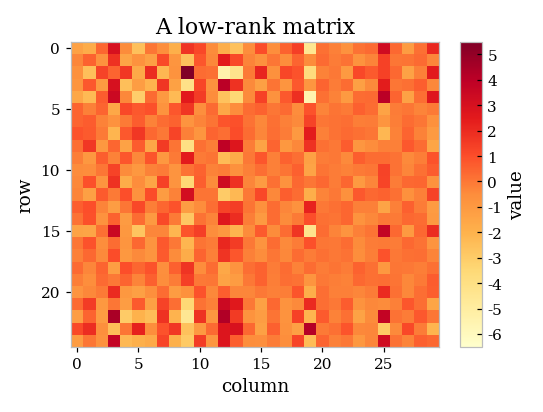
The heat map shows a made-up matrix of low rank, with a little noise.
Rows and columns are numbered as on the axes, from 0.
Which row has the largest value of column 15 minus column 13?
2
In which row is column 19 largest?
23
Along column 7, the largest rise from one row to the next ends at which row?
3
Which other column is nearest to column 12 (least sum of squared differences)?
13
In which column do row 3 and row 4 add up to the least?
19
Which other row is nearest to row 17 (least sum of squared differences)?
1
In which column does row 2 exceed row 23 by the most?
9
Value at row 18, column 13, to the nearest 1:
-1
